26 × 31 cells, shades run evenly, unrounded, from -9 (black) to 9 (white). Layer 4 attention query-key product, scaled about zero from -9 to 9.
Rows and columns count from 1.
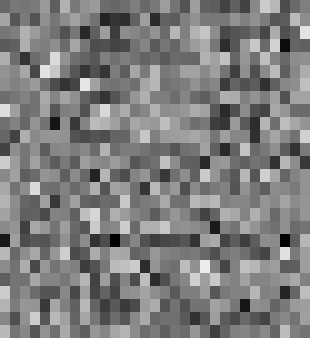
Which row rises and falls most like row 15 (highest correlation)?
20
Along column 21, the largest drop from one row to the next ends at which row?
13
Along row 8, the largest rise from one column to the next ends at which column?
30
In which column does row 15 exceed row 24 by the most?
25
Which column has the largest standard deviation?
29
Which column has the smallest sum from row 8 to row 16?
26
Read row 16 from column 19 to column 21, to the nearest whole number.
-1 4 3
